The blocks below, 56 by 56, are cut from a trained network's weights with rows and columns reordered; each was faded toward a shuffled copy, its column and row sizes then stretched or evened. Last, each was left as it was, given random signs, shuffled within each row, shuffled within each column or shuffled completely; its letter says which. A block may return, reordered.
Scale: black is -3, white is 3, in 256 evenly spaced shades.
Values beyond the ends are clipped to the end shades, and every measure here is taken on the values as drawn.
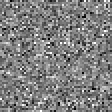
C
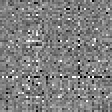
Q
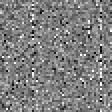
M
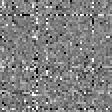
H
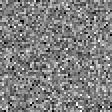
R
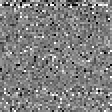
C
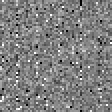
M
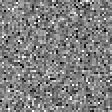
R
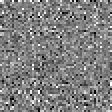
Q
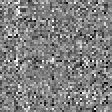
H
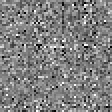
H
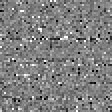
C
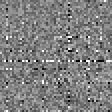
H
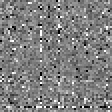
H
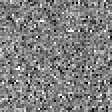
C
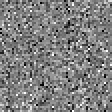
M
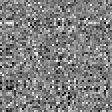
Q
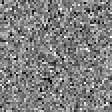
R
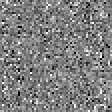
M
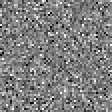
R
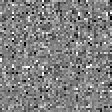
H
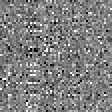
Q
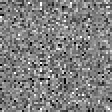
M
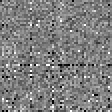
H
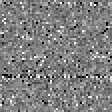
C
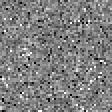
R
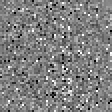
M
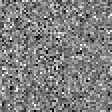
M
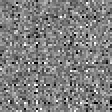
H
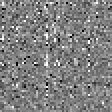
H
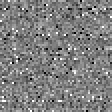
C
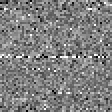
C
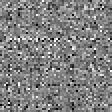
H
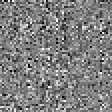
H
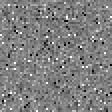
R
